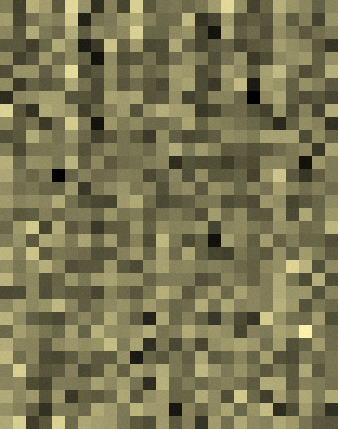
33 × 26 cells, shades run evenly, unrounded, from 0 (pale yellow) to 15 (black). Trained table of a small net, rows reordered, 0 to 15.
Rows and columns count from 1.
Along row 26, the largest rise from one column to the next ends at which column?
25
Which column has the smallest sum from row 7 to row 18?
22
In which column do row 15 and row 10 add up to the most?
8
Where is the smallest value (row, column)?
26, 24
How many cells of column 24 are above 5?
28
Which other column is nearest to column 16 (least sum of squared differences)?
12
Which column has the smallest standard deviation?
10
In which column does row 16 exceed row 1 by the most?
18
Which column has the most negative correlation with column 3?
9
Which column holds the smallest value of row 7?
19
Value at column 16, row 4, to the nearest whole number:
11
